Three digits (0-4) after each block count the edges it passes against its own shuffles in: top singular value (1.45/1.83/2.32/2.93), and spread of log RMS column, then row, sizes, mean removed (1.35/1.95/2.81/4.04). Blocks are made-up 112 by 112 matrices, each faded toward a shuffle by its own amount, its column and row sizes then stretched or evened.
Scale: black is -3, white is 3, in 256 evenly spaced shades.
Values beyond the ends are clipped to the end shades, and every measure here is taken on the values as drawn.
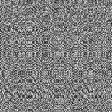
4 1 2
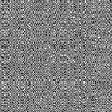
4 3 0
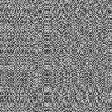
4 2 1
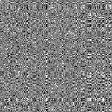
4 3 2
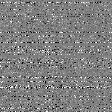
0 1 4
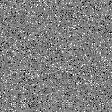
2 0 0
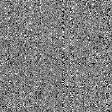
1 3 2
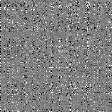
2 3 3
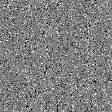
0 2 0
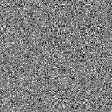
3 1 2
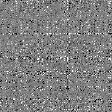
2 2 3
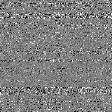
2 1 4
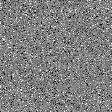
1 1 0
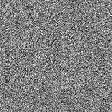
2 0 0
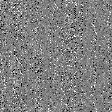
0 3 0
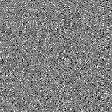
3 1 0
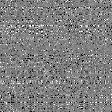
3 1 3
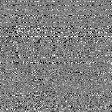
2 1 4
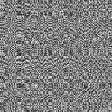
4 2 0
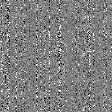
1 4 1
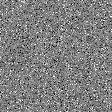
0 0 0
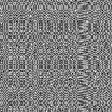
4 1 0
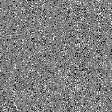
2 2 0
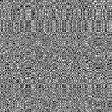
4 0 3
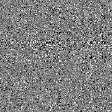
2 2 2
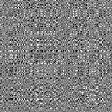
4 2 3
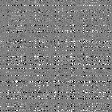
1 3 4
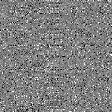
3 1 1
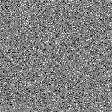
2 0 0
